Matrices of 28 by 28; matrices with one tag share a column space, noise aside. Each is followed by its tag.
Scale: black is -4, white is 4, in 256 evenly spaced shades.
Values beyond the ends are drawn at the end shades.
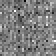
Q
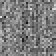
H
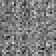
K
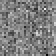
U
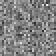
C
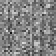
K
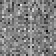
H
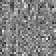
H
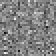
K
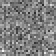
K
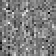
U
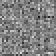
H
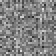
H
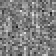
U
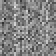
C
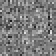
Q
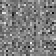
K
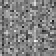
Q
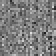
U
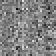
U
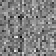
H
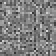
K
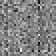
C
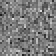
H
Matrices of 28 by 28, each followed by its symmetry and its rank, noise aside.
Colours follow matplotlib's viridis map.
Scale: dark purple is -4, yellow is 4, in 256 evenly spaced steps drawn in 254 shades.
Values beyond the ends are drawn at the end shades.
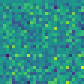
symmetric, rank four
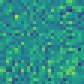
symmetric, rank five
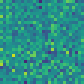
no symmetry, rank six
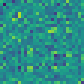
symmetric, rank five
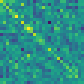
symmetric, rank five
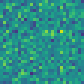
no symmetry, rank six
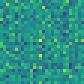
no symmetry, rank four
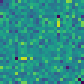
symmetric, rank five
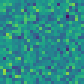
symmetric, rank five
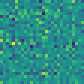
antisymmetric, rank six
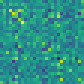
symmetric, rank six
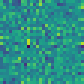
no symmetry, rank five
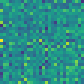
no symmetry, rank four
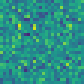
antisymmetric, rank six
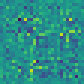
symmetric, rank six
